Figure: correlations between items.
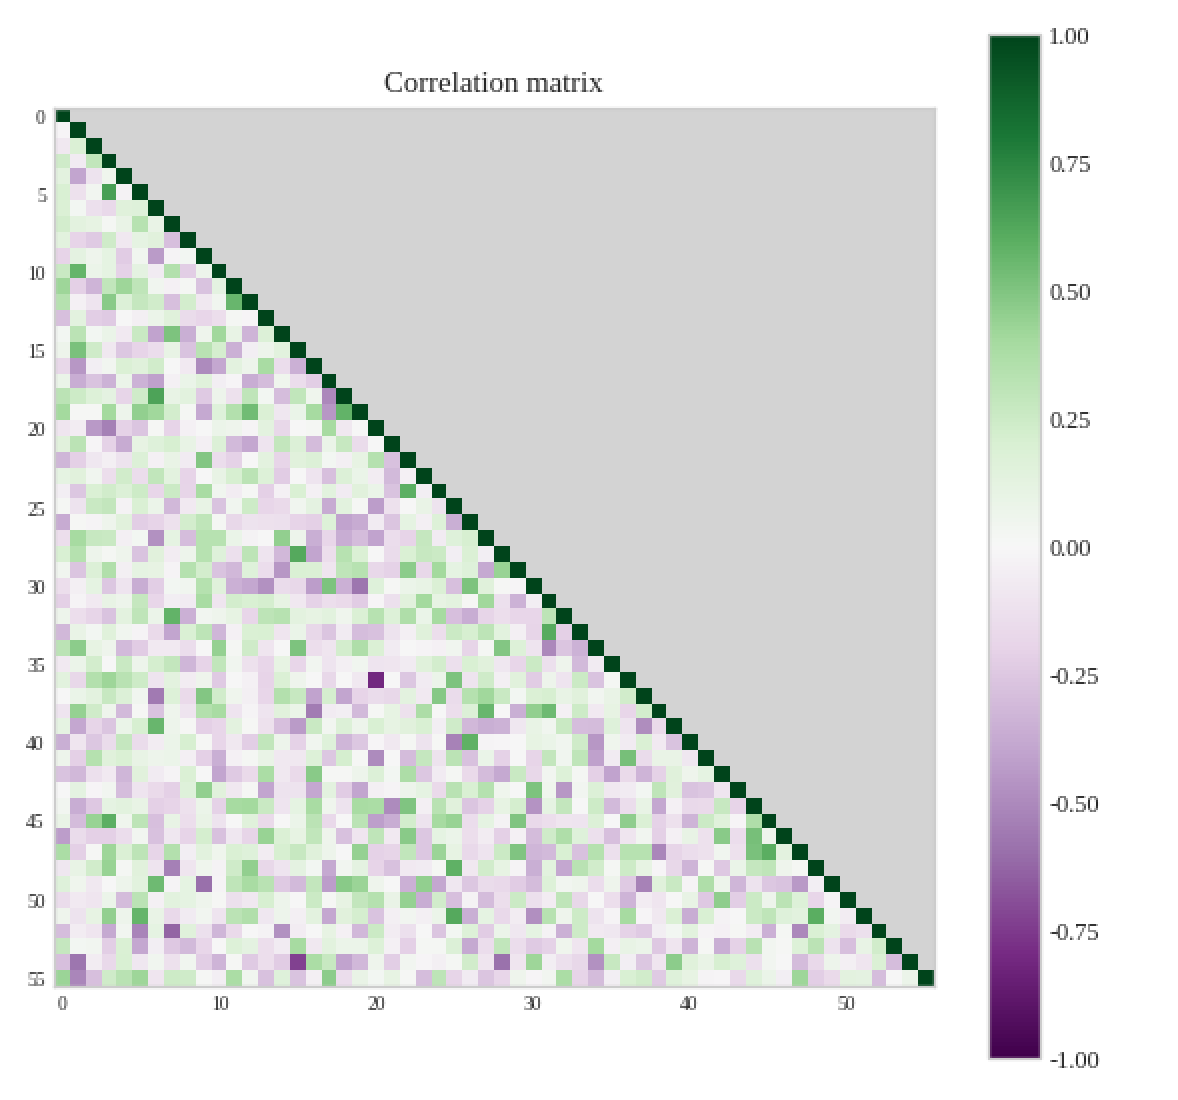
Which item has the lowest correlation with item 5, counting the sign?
52
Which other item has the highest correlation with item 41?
36
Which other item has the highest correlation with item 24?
22
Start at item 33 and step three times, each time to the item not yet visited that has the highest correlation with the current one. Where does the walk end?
27
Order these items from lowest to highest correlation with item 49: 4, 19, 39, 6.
4, 39, 19, 6
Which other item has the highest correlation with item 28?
15
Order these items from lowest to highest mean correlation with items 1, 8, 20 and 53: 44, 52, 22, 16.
16, 22, 44, 52
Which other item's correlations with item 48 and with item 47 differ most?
7
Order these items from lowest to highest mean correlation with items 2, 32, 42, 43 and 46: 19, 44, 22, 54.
19, 54, 44, 22
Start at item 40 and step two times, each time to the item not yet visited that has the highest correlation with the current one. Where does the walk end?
30
